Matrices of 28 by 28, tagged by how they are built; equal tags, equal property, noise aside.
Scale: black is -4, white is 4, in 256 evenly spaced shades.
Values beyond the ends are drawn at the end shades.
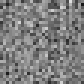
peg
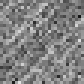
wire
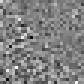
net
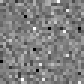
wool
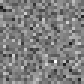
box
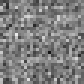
peg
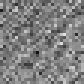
wire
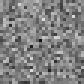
box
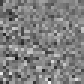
net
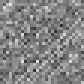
wire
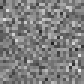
box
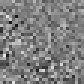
net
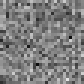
peg
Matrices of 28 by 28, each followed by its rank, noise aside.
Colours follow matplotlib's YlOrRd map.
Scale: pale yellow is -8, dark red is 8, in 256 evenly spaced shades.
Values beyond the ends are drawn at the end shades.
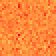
eight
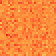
eight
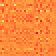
four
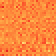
four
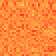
four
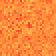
eight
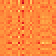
two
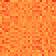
four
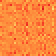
four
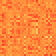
four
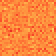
six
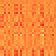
two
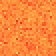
eight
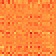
two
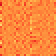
three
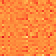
three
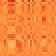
two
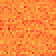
eight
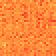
eight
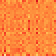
three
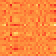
three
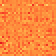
six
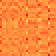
three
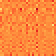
three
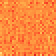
six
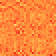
six
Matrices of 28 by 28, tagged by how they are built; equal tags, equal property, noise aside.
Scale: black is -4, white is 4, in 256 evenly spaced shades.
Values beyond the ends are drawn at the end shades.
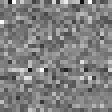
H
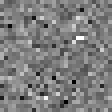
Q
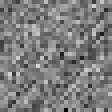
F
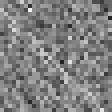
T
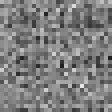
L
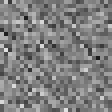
T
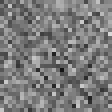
T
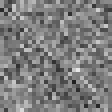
T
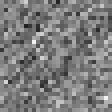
F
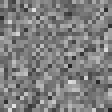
F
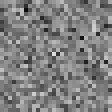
T
